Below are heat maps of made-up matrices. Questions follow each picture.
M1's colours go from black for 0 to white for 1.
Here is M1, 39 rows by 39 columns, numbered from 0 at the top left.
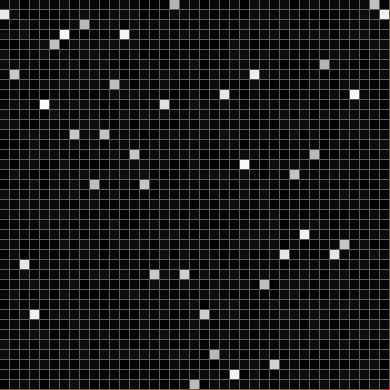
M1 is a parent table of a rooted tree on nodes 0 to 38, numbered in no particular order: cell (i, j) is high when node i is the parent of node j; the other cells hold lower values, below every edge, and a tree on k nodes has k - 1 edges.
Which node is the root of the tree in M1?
36
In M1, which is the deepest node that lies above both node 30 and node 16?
13
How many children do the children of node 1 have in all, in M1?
3
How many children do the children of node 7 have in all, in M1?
4
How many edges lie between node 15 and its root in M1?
2
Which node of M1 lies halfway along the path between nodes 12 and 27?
31
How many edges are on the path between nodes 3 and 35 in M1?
6
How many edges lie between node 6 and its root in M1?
5
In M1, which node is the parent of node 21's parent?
9
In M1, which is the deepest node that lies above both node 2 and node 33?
25
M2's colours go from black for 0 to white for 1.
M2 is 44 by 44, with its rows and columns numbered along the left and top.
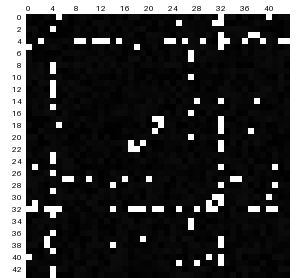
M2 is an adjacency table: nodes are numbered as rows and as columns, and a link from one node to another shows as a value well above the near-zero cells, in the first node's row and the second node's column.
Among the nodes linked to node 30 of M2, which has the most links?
node 32
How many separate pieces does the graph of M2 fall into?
2
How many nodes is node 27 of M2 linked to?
7
